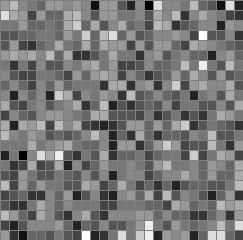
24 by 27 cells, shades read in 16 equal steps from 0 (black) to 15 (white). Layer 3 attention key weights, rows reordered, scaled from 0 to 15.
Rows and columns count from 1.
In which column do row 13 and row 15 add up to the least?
13
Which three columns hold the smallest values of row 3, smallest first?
25, 20, 17
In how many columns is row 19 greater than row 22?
11
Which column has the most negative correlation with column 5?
19
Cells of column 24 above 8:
5
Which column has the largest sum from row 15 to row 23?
27
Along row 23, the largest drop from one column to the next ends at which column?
18
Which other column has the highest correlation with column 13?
23
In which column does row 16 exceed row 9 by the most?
12
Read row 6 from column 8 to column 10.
10 3 3
